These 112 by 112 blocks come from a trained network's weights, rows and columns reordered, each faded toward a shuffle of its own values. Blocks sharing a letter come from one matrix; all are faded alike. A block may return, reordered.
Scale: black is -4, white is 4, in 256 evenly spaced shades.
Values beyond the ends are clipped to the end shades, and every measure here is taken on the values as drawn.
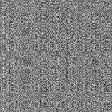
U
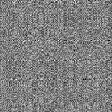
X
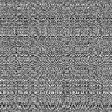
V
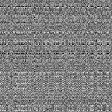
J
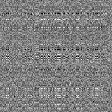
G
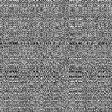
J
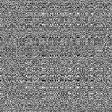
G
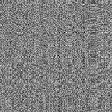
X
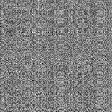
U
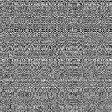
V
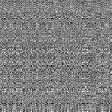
G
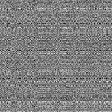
V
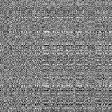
V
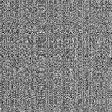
U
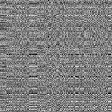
V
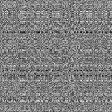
V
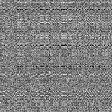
J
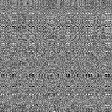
G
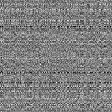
J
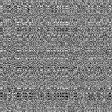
J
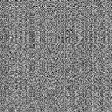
U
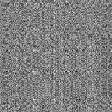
U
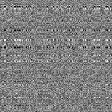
G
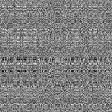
J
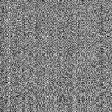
U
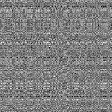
V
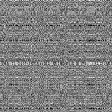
J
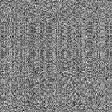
U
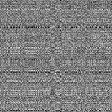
J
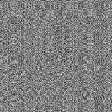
X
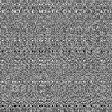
G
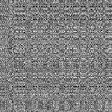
V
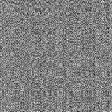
X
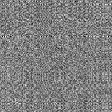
X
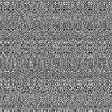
G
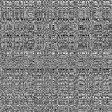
V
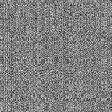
U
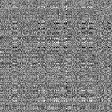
J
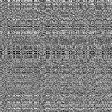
J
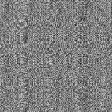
X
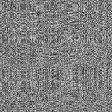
X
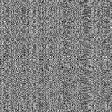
U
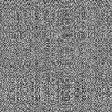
X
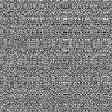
J
